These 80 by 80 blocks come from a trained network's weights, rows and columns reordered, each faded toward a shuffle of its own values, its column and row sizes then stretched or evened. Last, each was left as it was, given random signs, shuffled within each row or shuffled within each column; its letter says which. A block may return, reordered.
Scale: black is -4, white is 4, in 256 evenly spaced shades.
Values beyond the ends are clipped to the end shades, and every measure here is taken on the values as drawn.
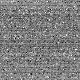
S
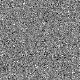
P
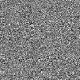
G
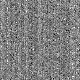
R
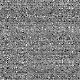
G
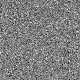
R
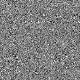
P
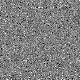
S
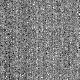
R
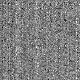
G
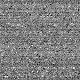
S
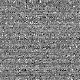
G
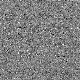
S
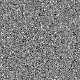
P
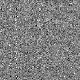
G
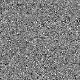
P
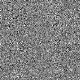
P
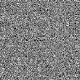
G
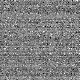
G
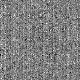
G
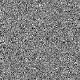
G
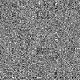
G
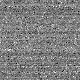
S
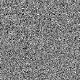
P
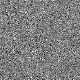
P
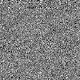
P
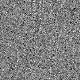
R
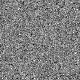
S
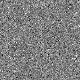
P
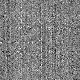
G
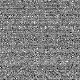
G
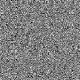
G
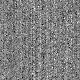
R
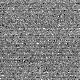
S
